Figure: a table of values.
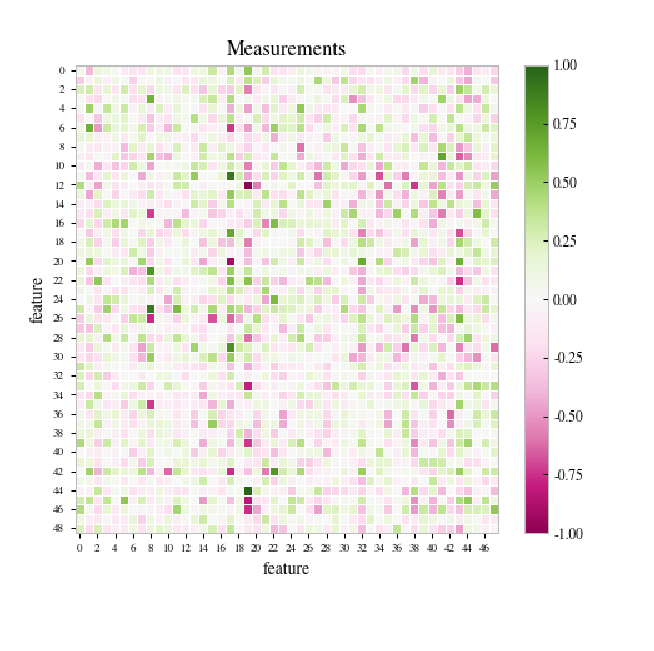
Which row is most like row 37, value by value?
36
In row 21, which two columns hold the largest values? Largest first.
8, 17
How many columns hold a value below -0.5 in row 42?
3
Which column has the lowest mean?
19
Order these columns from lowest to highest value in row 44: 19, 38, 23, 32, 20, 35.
32, 23, 35, 20, 38, 19
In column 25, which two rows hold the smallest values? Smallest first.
8, 9
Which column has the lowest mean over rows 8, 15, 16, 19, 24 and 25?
40
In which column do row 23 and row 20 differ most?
17
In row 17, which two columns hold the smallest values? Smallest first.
43, 32
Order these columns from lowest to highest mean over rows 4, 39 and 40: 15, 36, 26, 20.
20, 36, 26, 15
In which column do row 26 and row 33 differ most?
38
